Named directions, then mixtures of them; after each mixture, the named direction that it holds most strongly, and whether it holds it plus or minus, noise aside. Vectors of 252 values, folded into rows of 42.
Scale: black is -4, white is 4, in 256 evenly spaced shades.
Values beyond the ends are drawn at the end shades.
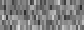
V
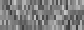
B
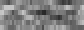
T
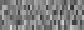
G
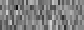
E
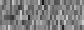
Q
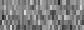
V, minus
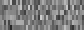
G, minus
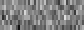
V, minus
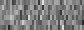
Q, minus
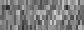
B, plus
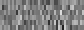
G, minus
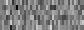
G, minus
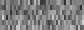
V, plus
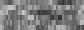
T, plus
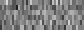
E, plus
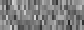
B, plus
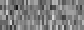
E, plus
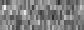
V, minus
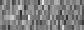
Q, minus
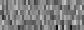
G, minus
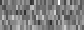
V, plus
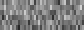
V, minus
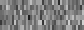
B, minus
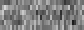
G, plus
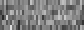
V, minus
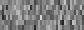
G, minus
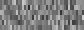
G, plus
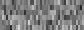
V, plus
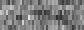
T, plus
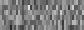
G, minus
